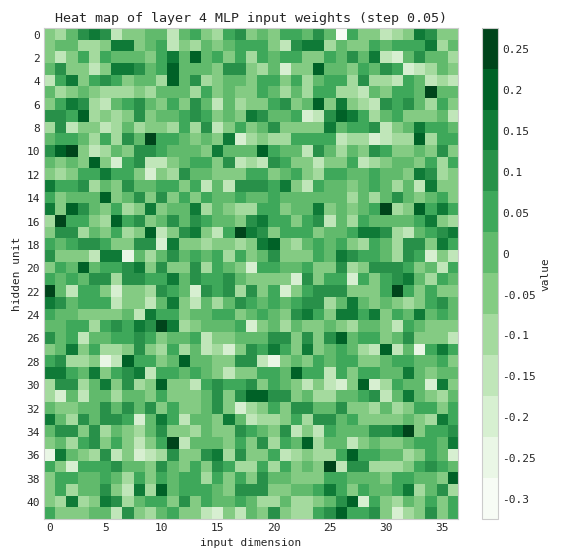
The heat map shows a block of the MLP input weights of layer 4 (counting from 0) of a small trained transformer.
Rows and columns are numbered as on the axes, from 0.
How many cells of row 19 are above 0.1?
3
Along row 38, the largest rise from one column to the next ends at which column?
36
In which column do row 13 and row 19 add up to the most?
0
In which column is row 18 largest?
20
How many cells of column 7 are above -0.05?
24
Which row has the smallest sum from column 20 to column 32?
9
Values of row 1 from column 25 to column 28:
-0.1 0 -0.05 -0.05
